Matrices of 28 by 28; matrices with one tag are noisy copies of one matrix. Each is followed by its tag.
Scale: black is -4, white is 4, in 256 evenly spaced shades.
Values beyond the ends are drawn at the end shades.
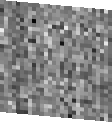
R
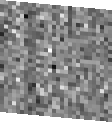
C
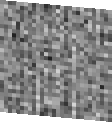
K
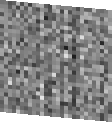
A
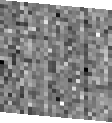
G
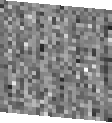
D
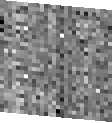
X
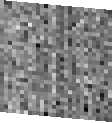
X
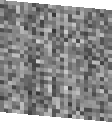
C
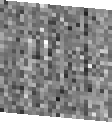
G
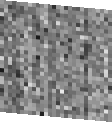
G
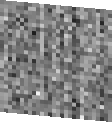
A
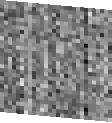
G
